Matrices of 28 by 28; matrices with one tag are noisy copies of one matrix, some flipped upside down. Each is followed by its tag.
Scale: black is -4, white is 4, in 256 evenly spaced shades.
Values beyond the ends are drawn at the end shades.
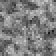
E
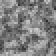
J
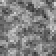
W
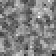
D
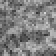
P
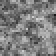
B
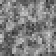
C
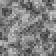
W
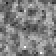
C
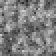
C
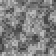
J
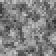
J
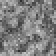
J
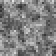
J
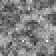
B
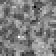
D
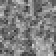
D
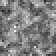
W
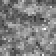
P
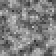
W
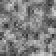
E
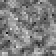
W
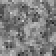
J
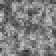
C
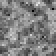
W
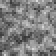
P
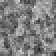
D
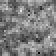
P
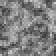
W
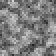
W
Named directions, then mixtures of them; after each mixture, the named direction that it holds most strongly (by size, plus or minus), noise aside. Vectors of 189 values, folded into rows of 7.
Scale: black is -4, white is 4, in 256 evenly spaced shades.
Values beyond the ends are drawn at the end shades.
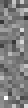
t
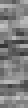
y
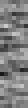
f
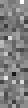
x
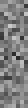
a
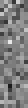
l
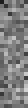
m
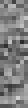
y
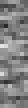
y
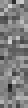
l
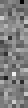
x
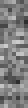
y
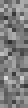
x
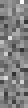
x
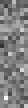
t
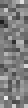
t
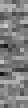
f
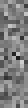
a
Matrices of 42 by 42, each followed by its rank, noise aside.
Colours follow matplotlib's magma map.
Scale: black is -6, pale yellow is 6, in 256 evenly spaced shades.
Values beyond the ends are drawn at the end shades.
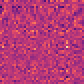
six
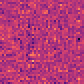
six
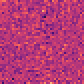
eight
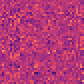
six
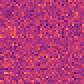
eight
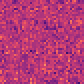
seven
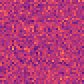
seven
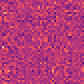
five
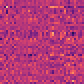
four
